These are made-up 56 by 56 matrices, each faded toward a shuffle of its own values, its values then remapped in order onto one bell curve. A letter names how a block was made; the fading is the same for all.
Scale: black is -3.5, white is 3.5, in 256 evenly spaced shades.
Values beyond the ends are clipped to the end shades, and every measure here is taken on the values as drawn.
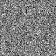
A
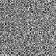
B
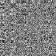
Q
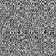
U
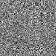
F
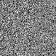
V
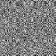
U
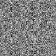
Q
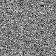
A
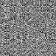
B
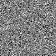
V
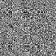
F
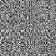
U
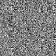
Q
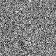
A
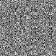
Q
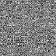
F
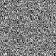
Q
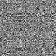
B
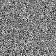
A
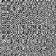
U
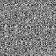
F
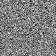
A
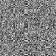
B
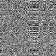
U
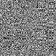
F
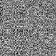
B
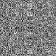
B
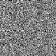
F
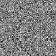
Q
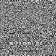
F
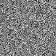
V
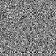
F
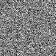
V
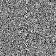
V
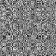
U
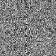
Q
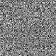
F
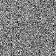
V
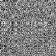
B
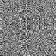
B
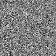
V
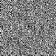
Q
